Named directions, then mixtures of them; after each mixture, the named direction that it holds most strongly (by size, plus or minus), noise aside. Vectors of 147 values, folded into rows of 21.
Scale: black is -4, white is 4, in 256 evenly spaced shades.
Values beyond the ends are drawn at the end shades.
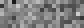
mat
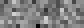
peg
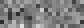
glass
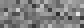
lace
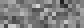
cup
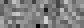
peg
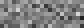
lace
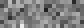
glass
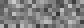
peg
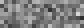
mat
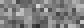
glass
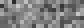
mat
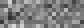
glass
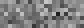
lace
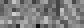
peg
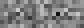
lace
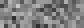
peg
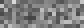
mat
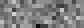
peg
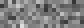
mat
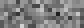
lace
